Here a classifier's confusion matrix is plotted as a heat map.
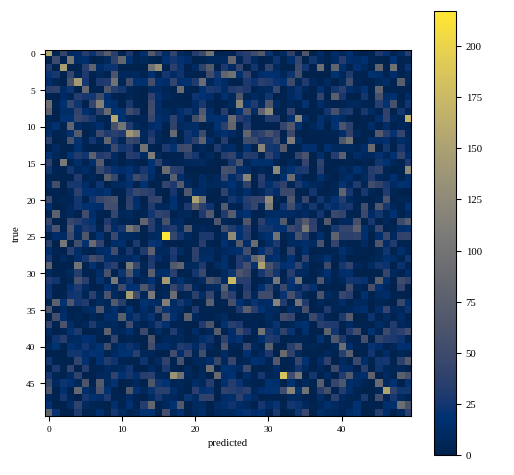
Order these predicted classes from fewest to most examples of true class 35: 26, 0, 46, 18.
18, 26, 46, 0
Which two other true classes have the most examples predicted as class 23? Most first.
44, 38
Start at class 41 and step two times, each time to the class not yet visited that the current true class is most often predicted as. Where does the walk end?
24
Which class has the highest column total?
14
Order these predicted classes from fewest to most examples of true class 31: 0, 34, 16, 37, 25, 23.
0, 23, 37, 34, 16, 25
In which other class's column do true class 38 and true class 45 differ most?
29
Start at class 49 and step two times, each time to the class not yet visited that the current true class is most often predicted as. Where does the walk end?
22
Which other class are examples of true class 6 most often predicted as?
39
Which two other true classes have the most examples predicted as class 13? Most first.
23, 32
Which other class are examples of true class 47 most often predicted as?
45
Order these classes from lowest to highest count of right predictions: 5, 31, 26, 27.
27, 26, 5, 31
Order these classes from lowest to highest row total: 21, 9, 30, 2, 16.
30, 16, 21, 9, 2
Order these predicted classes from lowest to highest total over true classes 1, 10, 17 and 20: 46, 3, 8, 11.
46, 11, 8, 3
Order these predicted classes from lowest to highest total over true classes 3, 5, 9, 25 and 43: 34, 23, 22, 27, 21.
23, 21, 27, 22, 34
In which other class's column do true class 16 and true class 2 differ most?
15
